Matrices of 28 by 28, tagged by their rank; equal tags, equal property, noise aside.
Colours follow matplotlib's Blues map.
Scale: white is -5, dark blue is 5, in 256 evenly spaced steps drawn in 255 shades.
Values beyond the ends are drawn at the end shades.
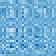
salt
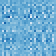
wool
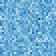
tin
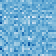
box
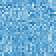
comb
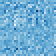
salt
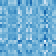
wool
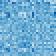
salt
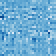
comb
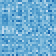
box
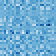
salt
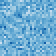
tin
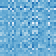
wool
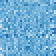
tin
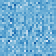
tin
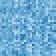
tin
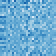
comb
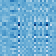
wool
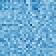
comb
